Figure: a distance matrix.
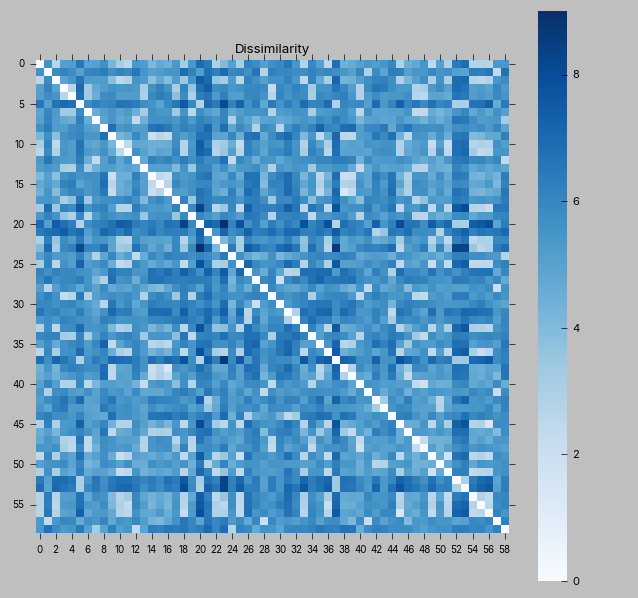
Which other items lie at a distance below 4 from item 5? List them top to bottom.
20, 37, 52, 53
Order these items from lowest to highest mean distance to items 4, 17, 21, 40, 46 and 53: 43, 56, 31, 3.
3, 43, 56, 31
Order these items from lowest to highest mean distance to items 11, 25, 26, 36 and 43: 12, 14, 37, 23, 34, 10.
10, 23, 14, 12, 34, 37
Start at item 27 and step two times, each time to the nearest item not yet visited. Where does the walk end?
8
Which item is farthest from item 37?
23
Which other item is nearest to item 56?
45
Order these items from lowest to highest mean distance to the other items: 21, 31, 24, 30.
24, 30, 31, 21
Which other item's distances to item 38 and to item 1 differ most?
16
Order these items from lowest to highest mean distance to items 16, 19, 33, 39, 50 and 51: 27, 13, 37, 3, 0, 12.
0, 13, 3, 12, 27, 37
